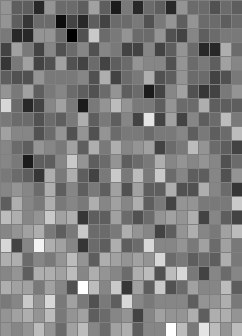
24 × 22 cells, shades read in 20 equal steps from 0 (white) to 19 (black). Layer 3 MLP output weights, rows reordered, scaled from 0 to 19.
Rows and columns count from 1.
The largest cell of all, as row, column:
3, 7
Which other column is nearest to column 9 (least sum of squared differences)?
18
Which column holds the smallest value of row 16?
5
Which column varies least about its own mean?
10
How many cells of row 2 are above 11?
10
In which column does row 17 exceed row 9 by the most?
14
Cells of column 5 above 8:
12
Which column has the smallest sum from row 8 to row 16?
11
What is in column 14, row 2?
13
